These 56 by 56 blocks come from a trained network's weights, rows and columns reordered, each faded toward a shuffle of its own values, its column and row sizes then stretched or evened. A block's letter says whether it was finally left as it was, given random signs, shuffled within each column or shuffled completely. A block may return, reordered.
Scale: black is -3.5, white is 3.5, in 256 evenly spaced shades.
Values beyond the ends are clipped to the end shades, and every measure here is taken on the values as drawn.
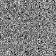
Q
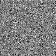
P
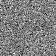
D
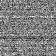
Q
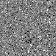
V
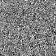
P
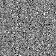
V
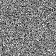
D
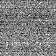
Q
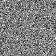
Q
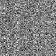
Q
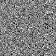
Q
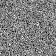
D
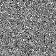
V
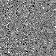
V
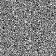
V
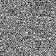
Q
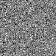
V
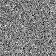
D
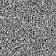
Q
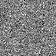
V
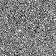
D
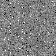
V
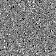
V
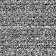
Q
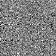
P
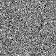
V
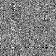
Q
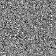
P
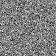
D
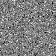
D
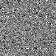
P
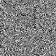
Q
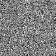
V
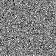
D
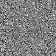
V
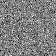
D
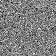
D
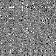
Q
